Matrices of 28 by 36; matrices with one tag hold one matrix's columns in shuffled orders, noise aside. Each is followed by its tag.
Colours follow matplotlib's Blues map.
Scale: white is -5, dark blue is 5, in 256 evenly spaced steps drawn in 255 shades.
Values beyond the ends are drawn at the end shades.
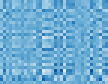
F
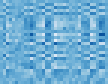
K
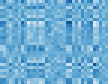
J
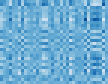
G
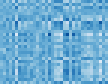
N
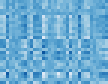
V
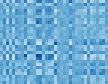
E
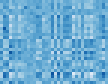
V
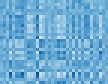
V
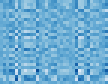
F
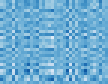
F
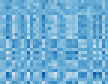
V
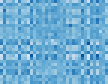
E
